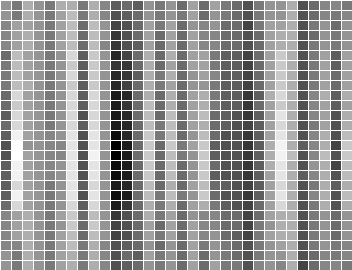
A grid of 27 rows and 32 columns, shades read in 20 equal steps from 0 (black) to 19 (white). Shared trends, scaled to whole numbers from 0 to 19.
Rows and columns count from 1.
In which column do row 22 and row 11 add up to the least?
11
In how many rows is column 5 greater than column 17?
25
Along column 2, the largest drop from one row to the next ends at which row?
22
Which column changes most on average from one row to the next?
2
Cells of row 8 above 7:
24
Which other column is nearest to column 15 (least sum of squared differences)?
17
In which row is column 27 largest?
16
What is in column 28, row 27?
5
